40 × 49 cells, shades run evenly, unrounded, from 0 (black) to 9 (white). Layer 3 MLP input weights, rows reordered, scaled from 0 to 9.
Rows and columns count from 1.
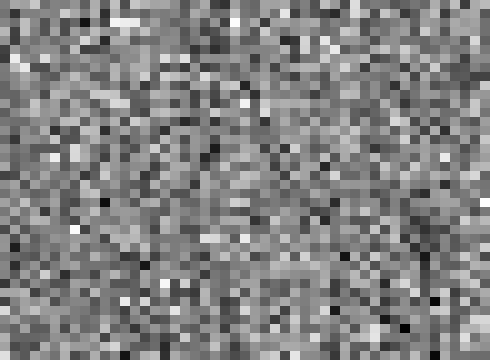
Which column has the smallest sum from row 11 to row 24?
22
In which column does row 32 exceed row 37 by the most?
41
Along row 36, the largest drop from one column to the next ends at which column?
39
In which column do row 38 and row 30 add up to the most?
32
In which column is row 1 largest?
36
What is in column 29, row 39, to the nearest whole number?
6
